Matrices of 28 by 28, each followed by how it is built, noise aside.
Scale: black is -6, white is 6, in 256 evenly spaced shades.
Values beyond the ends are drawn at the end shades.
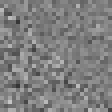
lower triangular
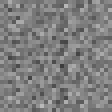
repeating rows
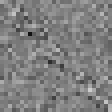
banded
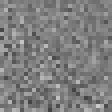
lower triangular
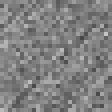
Hankel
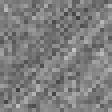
Hankel
